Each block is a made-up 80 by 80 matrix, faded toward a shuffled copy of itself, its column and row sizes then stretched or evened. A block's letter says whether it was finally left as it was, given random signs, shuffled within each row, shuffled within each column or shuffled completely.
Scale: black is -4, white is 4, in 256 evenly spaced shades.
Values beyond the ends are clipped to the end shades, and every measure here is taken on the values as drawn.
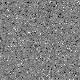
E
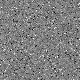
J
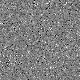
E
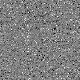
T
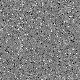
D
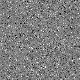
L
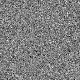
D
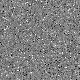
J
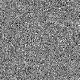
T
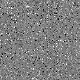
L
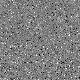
E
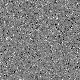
J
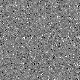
T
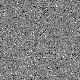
L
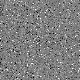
L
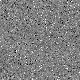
J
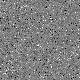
J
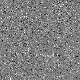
T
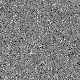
E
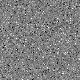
E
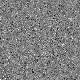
E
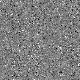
L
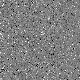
D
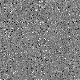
L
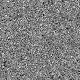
J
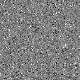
T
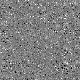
T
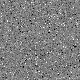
J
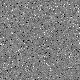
J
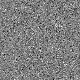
D
